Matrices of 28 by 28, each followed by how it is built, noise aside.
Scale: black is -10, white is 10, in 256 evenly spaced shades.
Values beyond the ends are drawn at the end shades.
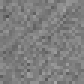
Hankel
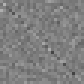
diagonal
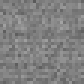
blocks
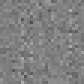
uneven columns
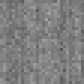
blocks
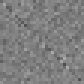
diagonal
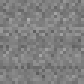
repeating columns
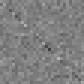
diagonal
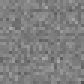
blocks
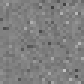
sparse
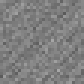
Hankel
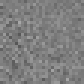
lower triangular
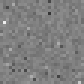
sparse
